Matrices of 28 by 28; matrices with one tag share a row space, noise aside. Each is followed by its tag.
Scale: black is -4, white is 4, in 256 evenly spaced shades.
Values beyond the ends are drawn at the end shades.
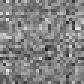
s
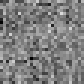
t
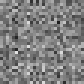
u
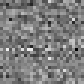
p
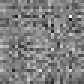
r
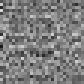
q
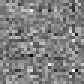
p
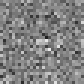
q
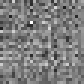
t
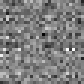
s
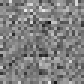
t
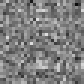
q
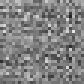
s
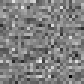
r
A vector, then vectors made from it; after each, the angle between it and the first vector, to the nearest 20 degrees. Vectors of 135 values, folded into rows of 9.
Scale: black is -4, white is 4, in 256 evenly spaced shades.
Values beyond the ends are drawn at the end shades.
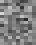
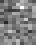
140 degrees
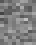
160 degrees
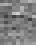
120 degrees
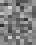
20 degrees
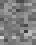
80 degrees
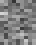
80 degrees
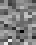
100 degrees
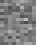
160 degrees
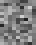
20 degrees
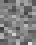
120 degrees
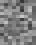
40 degrees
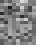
160 degrees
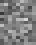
160 degrees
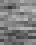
100 degrees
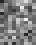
140 degrees
